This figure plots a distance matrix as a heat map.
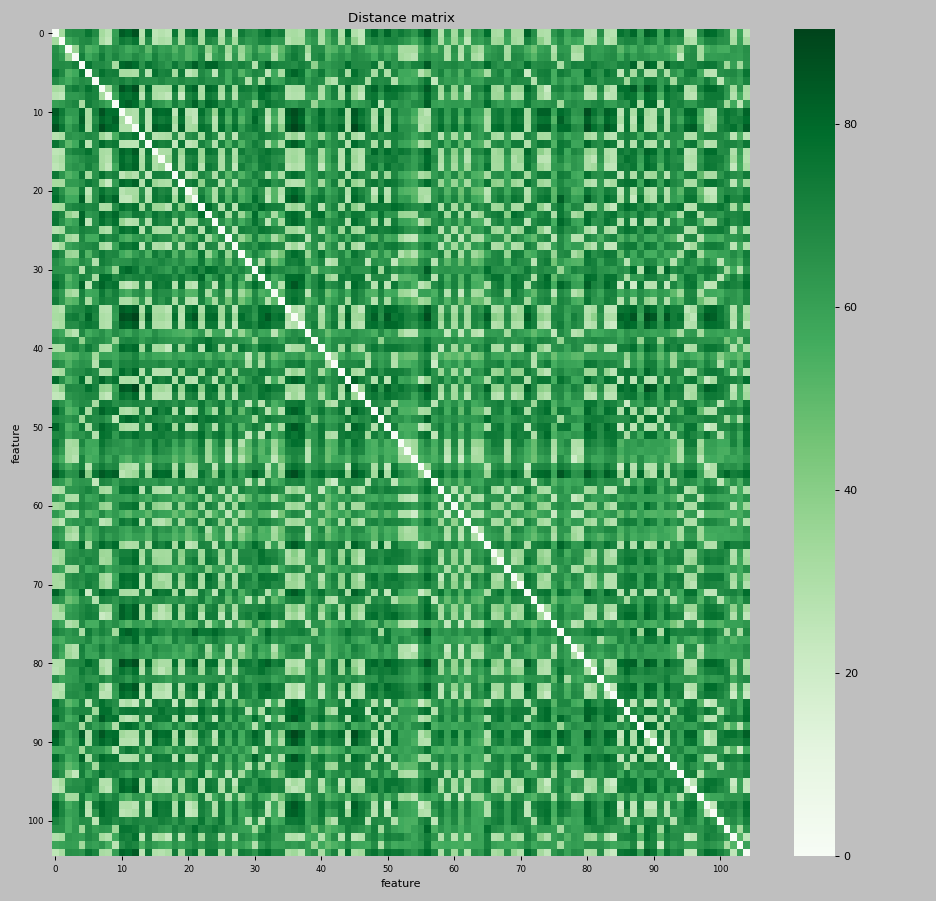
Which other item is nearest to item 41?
29
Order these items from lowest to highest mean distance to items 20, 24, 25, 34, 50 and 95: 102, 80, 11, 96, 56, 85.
85, 11, 56, 102, 96, 80
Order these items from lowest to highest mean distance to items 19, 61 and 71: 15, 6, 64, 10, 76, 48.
64, 48, 10, 15, 6, 76
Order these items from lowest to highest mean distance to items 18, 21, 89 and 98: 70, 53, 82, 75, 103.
75, 53, 82, 103, 70
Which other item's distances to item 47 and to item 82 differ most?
86
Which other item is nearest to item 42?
57
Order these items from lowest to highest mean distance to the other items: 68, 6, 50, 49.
68, 50, 6, 49
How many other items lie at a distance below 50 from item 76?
9
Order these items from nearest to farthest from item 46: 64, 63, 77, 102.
102, 77, 64, 63
